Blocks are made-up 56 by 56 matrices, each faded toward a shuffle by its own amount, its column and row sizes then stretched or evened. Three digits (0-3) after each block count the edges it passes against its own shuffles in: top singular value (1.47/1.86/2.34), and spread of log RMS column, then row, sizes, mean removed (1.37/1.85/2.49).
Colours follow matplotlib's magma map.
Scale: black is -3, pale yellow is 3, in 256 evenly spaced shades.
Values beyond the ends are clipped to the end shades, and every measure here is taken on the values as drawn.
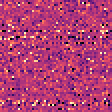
0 1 3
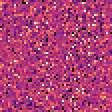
0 2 0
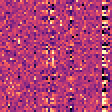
3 3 0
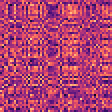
3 2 2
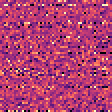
2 1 3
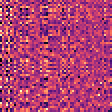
3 3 1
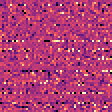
0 0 3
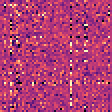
1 3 2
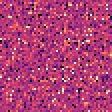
0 0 2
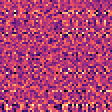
3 1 3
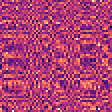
3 1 1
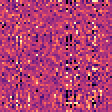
2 3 2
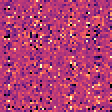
1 3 2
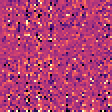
2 3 2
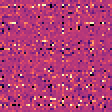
1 2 3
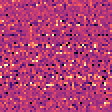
0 0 3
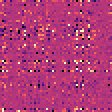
1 3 3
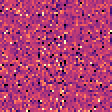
0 2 1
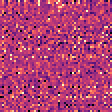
2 1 2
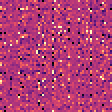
2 3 1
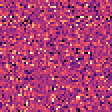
1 1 2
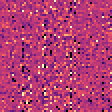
1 3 0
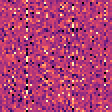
2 3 0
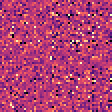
1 2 2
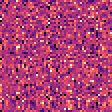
2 2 0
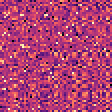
3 0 0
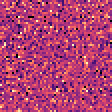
1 0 1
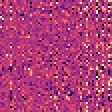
2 3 1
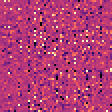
0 3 1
